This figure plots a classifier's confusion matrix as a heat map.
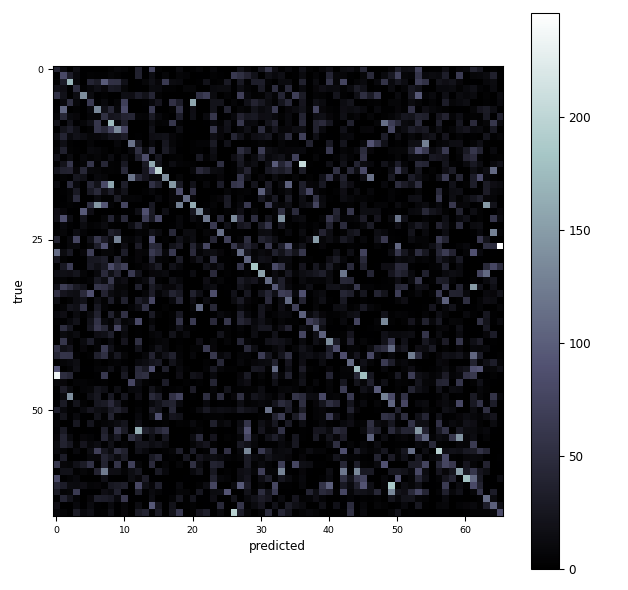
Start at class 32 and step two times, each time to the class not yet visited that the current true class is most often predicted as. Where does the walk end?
49
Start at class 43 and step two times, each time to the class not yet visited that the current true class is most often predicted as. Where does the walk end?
2
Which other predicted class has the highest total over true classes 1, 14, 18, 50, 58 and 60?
36
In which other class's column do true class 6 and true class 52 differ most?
1
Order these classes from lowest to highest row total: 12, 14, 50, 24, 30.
24, 50, 12, 30, 14
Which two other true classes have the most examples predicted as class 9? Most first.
25, 38
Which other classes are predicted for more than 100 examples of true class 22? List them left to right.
26, 33, 50
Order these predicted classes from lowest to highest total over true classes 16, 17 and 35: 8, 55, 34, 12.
55, 12, 34, 8
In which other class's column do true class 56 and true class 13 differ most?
28
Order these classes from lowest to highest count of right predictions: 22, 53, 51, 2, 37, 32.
51, 37, 32, 22, 53, 2
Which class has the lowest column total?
19
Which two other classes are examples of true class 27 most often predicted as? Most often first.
0, 61
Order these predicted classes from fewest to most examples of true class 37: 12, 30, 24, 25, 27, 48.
24, 30, 27, 25, 12, 48
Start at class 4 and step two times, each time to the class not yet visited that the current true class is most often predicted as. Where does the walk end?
12
